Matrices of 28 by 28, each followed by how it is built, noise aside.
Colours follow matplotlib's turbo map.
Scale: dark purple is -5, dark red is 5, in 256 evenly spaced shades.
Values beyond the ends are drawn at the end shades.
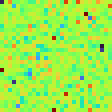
sparse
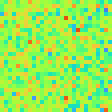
repeating rows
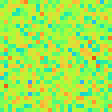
repeating columns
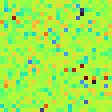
sparse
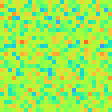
repeating columns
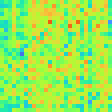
blocks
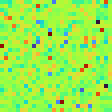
sparse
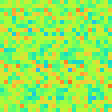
repeating columns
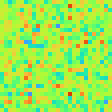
low rank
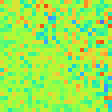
upper triangular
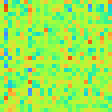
low rank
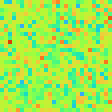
noise
